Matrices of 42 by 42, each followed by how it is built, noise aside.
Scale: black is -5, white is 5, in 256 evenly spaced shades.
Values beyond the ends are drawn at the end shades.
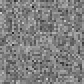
blocks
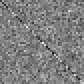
diagonal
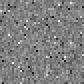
sparse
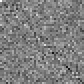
diagonal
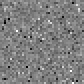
sparse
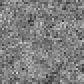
smooth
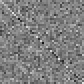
diagonal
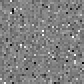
sparse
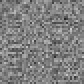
blocks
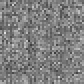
blocks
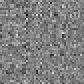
low rank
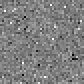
sparse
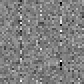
uneven columns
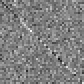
diagonal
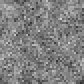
smooth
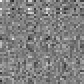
low rank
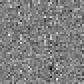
uneven columns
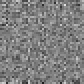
low rank
